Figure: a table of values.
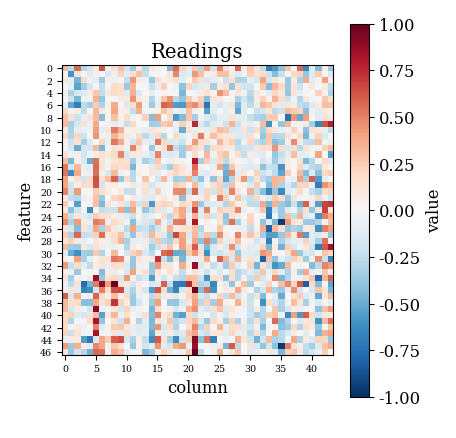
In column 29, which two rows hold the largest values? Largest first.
18, 35
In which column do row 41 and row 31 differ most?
43
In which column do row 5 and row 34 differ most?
41
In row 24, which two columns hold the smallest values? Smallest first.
33, 41
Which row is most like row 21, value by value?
4
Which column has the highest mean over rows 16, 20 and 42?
21
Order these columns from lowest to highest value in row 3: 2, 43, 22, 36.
2, 36, 43, 22
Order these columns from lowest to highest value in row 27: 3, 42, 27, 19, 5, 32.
32, 3, 27, 42, 5, 19
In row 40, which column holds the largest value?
39
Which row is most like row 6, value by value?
30
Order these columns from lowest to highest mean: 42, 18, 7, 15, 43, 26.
26, 18, 7, 43, 15, 42
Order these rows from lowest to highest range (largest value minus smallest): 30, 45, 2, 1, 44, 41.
2, 1, 30, 41, 44, 45
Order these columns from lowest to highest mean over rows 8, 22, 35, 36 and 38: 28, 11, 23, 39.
11, 39, 23, 28
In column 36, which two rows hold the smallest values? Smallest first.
8, 40
